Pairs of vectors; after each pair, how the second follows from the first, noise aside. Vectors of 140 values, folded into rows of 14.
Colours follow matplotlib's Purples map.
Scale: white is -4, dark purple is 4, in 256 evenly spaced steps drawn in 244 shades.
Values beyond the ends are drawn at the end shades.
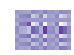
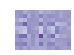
reversed, negated, shrunk.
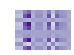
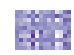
reversed, negated.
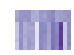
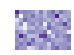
shuffled.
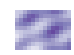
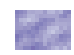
negated, shrunk.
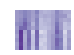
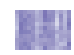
wrapped around, negated, shrunk.
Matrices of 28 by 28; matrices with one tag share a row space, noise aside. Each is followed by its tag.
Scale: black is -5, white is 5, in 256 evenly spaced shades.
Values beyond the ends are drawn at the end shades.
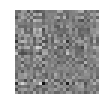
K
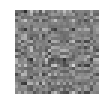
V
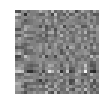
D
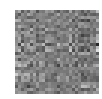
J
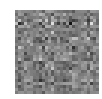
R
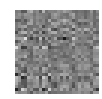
V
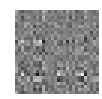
K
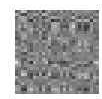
V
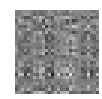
R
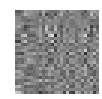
D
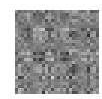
R
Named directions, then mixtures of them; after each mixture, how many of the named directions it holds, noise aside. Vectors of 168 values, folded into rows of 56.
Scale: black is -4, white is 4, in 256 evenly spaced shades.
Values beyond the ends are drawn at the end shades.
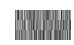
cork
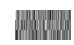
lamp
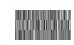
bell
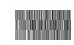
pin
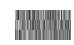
four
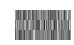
one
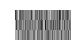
four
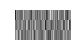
three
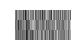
two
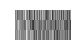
two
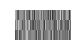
four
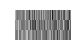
three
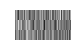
three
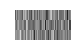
four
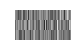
one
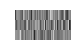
three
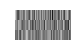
three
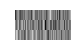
two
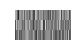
three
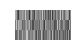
four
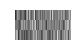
two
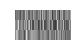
three
